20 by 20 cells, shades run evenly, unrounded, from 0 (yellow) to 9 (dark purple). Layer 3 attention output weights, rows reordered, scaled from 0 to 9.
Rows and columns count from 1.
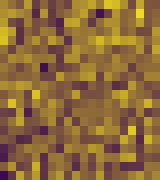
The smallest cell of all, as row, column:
2, 18
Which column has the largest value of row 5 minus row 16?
19
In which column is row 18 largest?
1
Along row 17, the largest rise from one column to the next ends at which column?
14
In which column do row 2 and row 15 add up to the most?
5
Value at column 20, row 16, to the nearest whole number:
4
